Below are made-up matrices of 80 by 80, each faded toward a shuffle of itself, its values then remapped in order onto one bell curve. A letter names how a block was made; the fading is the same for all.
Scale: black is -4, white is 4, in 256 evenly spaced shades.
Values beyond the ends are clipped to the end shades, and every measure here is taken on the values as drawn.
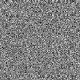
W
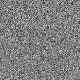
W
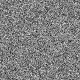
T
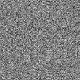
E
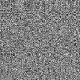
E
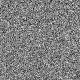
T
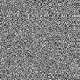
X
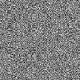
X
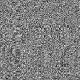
E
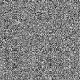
E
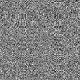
X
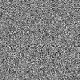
W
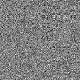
E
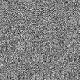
E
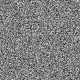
T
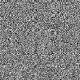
W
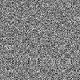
E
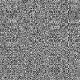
X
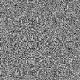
E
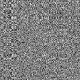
X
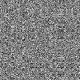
W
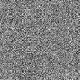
E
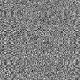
X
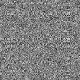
W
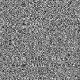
E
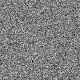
T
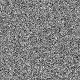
T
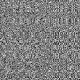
X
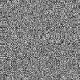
W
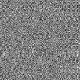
X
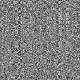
X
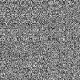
E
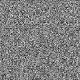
W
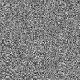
W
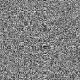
E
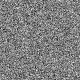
T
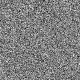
T
